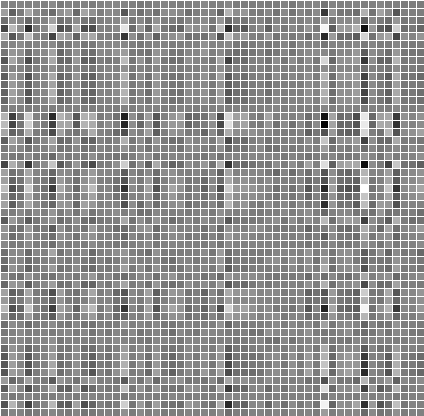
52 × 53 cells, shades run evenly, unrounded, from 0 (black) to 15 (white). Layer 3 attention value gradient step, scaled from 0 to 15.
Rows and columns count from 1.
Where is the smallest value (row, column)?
16, 41
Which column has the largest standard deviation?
46
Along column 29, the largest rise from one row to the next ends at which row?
5
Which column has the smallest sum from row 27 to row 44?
7
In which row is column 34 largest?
15
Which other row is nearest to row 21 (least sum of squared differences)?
4
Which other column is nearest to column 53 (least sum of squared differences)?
19
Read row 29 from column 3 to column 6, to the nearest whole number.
7 9 7 7
